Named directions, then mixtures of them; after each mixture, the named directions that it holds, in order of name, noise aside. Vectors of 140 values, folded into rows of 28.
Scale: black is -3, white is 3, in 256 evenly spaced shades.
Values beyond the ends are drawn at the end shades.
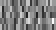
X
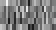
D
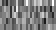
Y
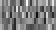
D, X, Y.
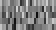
D, X, Y.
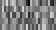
D, X, Y.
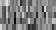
D, X.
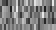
X, Y.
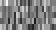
D.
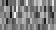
Y.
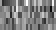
Y.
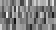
D, X, Y.
